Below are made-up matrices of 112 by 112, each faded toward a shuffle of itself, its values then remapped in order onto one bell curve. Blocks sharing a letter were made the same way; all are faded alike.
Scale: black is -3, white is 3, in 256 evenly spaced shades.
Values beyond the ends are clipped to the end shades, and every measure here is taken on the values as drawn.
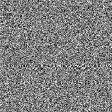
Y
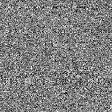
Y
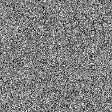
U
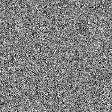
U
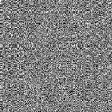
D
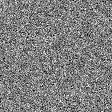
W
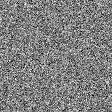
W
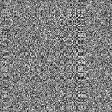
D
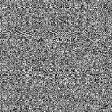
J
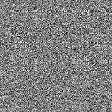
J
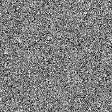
U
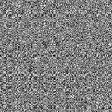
D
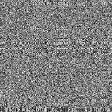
J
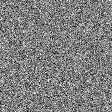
W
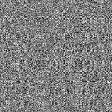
J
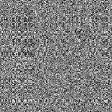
D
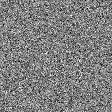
W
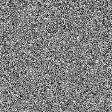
U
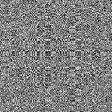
D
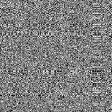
J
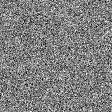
W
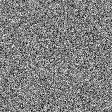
W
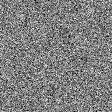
W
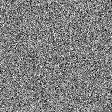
W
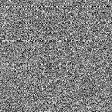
Y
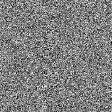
Y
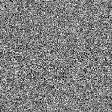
Y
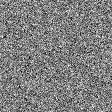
W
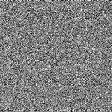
Y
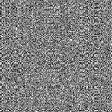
D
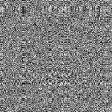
D
